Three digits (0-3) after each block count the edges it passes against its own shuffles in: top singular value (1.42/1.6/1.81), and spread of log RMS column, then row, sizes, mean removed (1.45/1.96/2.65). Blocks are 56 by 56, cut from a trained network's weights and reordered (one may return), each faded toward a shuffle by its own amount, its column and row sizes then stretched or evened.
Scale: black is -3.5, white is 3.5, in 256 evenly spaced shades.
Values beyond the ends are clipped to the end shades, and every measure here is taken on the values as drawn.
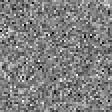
0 0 0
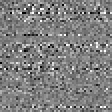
3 1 3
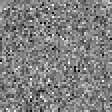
1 1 0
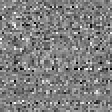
2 0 3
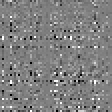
1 3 3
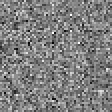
1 1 0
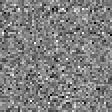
1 0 1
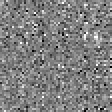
0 2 1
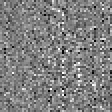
0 2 0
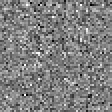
0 1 1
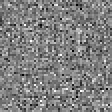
2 1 2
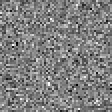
1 0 0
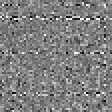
3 2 2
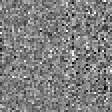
1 2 0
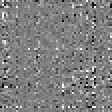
1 3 2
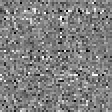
1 1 2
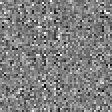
1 1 1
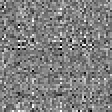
3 2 1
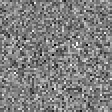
0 0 0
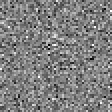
2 1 0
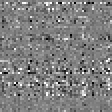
0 2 3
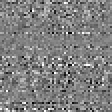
1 1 3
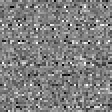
0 0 3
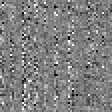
1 3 0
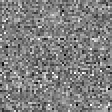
0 0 1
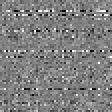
1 0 3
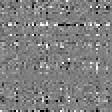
3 2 3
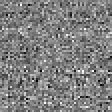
2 0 2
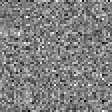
3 0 2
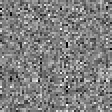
2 2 1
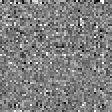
2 1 2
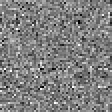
1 0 1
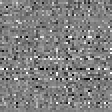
2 1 3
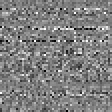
2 0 3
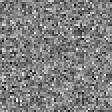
2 0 0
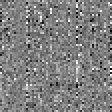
0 3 0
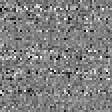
0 1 3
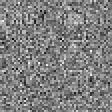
3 1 0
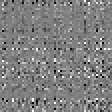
2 3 3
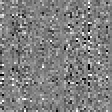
0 3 1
